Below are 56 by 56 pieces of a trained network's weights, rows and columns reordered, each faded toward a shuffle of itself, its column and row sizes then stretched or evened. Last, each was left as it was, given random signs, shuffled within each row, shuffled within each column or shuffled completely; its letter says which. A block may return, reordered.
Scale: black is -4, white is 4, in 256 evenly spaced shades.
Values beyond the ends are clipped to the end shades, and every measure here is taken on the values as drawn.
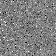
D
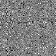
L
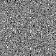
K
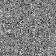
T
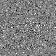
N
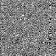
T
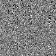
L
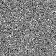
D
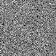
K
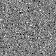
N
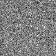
K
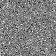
D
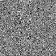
K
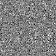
L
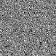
T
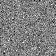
D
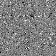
N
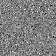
N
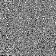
L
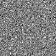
L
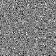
T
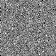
K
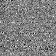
N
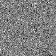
K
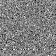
N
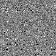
L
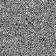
K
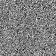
N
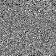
N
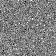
D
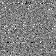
N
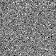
N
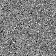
D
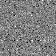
N
